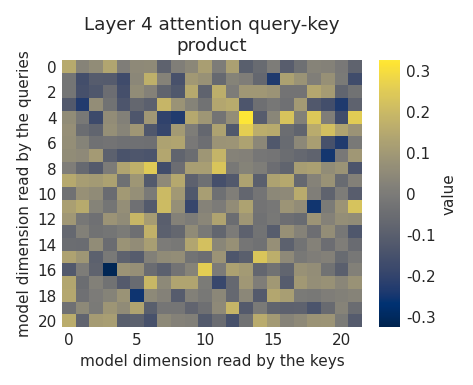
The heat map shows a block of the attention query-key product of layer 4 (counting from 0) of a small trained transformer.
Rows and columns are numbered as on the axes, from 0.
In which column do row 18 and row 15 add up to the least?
5
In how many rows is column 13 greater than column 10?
10
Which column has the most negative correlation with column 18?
7
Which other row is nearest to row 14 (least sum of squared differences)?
0
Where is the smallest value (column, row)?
3, 16
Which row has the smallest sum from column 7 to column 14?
13
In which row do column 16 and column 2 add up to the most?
9
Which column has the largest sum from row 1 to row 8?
11
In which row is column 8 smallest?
4
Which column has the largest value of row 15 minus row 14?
14
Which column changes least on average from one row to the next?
1
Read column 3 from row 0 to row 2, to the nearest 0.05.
0.15 -0.1 -0.05
